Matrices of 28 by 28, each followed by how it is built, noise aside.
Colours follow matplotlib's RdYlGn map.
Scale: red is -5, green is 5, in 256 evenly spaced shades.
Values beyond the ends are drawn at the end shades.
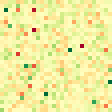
sparse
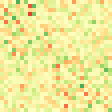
block diagonal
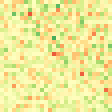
upper triangular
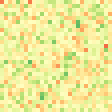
noise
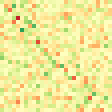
banded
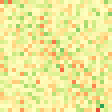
banded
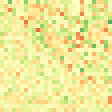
upper triangular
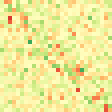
banded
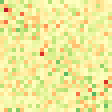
block diagonal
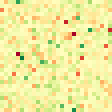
sparse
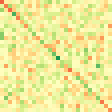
diagonal
